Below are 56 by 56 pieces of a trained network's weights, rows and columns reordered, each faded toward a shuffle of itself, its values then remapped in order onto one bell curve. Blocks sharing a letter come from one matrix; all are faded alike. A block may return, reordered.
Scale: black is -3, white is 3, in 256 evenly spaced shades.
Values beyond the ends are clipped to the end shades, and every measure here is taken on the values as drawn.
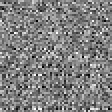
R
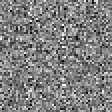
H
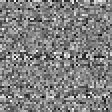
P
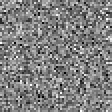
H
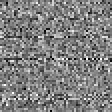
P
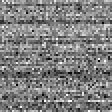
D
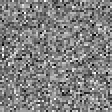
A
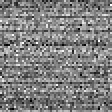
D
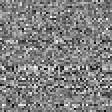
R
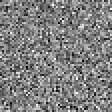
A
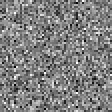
H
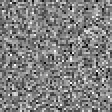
H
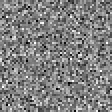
A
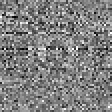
P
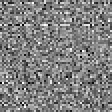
R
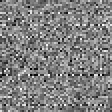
P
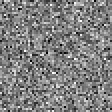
A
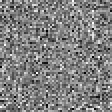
H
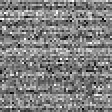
D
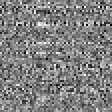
R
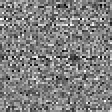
P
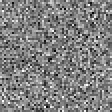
A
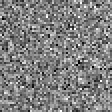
A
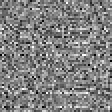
R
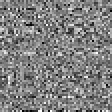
R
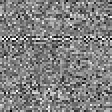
P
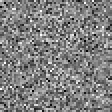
A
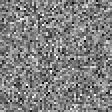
A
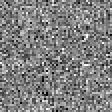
H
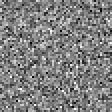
A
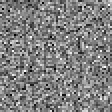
A
